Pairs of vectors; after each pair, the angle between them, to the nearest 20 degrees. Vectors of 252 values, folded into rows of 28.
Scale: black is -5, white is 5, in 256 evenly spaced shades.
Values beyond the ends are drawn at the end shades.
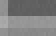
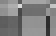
100 degrees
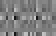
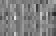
120 degrees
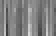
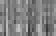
140 degrees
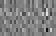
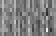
140 degrees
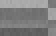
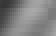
100 degrees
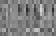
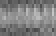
120 degrees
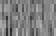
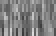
140 degrees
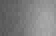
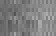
40 degrees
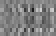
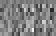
140 degrees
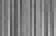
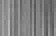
40 degrees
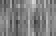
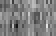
40 degrees
